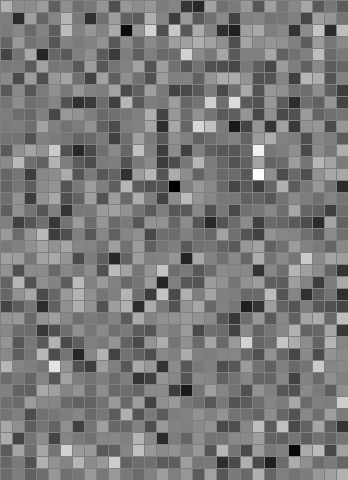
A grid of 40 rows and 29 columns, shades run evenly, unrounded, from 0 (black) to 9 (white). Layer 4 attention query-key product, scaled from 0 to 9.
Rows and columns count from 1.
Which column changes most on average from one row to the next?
29
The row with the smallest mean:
19
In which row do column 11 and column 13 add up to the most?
26
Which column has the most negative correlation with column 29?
11
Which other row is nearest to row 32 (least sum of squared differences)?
35
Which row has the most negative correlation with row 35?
21
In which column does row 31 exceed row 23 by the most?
5
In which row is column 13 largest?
3
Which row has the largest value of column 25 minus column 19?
39
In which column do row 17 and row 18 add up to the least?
6
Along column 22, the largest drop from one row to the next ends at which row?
16
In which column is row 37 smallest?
14
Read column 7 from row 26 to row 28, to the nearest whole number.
6 4 5
